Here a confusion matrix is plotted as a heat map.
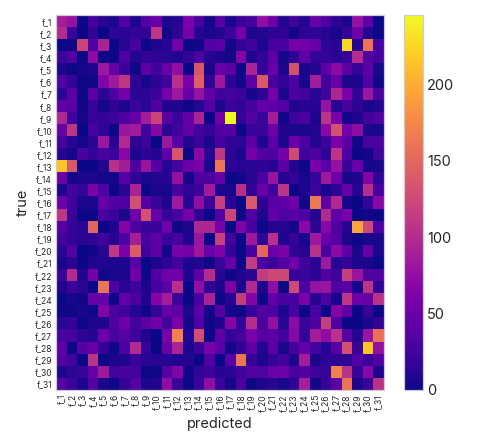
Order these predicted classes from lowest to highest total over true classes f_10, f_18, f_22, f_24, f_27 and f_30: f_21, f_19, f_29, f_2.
f_19, f_2, f_21, f_29
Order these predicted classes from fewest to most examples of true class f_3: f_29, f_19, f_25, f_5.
f_29, f_19, f_25, f_5
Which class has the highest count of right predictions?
f_20
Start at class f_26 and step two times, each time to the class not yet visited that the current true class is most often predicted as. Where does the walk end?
f_16
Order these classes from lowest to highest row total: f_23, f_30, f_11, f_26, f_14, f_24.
f_14, f_11, f_26, f_30, f_24, f_23
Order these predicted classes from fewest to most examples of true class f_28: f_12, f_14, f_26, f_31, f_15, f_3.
f_26, f_14, f_3, f_15, f_31, f_12
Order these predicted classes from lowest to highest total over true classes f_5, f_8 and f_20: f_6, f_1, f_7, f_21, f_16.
f_1, f_7, f_16, f_21, f_6
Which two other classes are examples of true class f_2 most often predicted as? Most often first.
f_10, f_1
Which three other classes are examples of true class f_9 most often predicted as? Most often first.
f_17, f_10, f_26
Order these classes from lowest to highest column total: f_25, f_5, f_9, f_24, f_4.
f_9, f_24, f_4, f_5, f_25
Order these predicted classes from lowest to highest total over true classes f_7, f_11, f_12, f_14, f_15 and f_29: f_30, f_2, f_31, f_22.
f_2, f_31, f_22, f_30
